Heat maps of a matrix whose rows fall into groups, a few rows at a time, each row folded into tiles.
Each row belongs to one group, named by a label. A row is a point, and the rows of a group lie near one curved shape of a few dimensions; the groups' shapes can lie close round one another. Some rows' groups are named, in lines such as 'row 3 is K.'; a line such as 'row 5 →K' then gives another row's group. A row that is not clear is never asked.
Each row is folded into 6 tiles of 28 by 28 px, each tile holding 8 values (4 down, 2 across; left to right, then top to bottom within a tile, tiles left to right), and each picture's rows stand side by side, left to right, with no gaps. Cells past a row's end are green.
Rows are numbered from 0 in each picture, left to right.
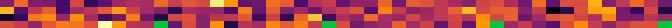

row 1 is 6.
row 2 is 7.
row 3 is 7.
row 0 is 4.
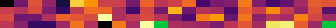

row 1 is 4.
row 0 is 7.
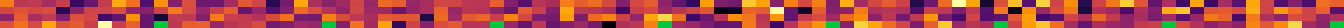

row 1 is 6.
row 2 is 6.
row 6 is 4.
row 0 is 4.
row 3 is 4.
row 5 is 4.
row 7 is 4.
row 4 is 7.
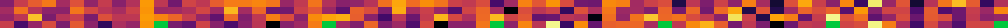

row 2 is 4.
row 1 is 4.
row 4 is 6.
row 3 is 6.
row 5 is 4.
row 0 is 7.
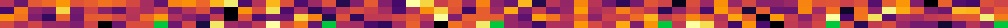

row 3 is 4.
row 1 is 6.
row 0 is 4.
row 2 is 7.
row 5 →7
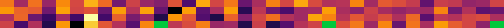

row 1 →4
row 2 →6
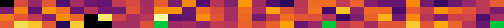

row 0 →6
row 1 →4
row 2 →4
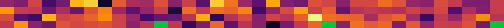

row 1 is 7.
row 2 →6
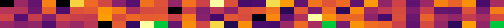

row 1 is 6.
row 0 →7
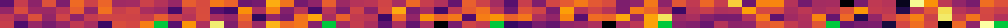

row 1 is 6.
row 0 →7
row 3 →4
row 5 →7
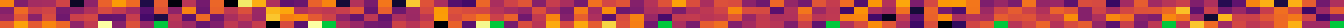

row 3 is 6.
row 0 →4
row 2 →7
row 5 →4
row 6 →6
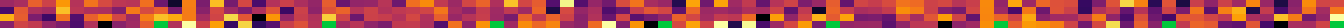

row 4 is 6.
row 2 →7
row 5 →4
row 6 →4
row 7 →6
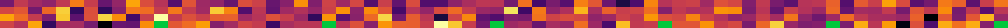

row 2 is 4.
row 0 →6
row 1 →6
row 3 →4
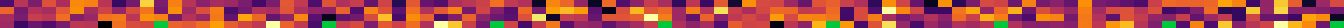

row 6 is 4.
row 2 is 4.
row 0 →4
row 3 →7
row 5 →7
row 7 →6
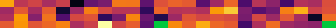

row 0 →4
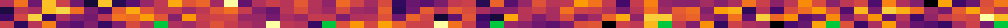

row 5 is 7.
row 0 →7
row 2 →4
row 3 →4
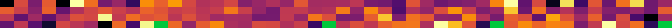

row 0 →7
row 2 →4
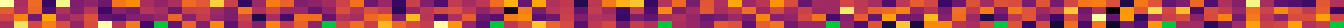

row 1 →6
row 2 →4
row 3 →4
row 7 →4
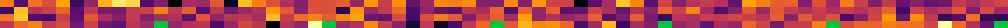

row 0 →4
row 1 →7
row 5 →4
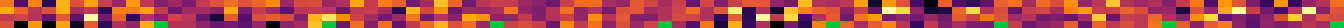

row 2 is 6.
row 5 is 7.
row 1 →4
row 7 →7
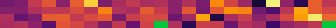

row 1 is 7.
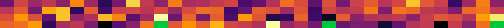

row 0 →6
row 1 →4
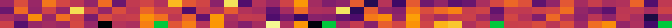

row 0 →7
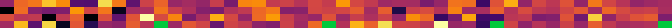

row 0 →6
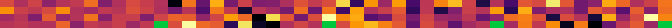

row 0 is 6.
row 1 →6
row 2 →4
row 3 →6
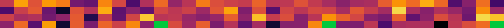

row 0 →6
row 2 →4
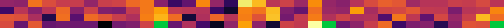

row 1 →7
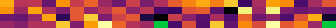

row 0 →6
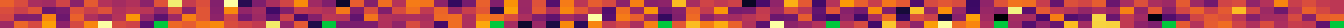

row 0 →6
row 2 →4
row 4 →4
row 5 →6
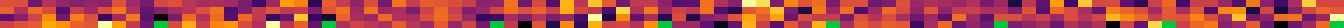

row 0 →4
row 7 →6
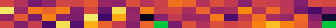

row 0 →6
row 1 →6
